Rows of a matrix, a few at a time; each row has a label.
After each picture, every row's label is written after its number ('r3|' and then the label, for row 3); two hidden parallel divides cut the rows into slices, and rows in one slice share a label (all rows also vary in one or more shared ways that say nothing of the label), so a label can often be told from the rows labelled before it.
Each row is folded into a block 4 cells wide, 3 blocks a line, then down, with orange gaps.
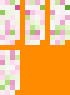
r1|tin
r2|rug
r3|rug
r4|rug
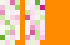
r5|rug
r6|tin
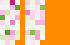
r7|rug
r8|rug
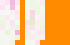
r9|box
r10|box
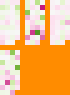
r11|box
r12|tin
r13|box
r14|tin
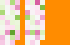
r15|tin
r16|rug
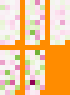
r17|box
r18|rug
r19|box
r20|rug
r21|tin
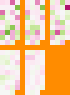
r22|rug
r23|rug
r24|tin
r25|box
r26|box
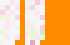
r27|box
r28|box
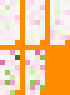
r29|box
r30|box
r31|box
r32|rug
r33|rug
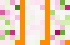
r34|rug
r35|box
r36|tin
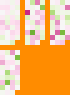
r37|box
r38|rug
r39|tin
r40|rug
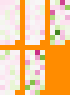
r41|box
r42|box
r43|rug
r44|box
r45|rug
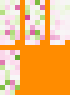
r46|tin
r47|tin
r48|box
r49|rug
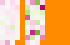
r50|box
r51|tin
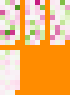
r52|rug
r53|rug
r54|tin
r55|box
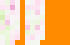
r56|box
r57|box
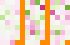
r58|box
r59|tin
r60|rug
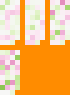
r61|box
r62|box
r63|rug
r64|rug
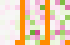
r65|box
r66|rug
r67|tin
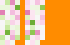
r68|rug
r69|rug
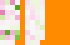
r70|rug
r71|box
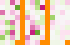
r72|rug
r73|tin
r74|box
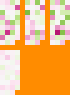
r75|tin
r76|tin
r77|tin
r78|box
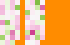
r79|rug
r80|tin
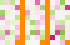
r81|tin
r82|rug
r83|tin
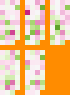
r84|rug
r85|rug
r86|rug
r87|rug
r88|rug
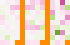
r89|box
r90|box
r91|rug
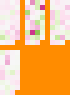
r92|box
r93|tin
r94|box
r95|box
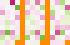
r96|rug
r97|rug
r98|tin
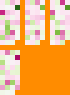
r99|rug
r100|rug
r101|rug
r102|tin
